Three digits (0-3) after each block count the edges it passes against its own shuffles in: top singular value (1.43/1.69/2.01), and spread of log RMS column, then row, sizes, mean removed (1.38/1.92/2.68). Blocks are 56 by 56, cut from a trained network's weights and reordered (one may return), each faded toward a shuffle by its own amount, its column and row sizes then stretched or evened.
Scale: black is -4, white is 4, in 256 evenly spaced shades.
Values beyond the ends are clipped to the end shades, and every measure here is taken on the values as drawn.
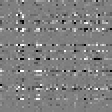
3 2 3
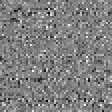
2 0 2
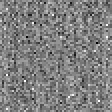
1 0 0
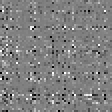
2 3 3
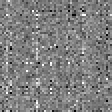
1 2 1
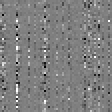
2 3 1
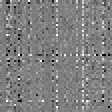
2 3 1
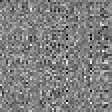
3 2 1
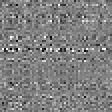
3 1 3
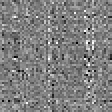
2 2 1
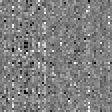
1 3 0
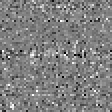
1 1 2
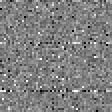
2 1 1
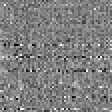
1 0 2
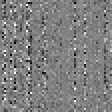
1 3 0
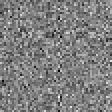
2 1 0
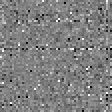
1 2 1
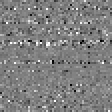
0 0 3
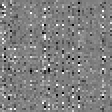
1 3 1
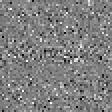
1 0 1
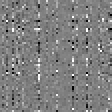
3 3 1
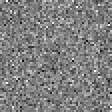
0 0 0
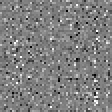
1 2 0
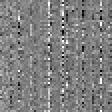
2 3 0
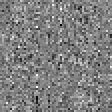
1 2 0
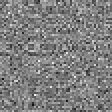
2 0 0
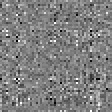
2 2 2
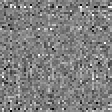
1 1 2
